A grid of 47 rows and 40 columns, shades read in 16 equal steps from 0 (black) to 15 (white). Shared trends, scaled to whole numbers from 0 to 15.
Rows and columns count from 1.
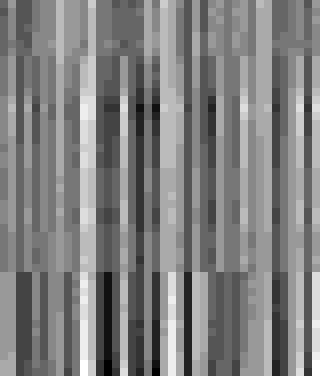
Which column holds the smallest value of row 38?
14
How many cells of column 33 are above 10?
1
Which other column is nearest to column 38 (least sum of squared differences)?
16
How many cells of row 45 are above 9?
11
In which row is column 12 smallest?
35
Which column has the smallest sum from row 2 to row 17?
18
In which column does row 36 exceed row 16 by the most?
26
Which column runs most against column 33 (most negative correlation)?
37
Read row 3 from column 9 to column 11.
9 9 8
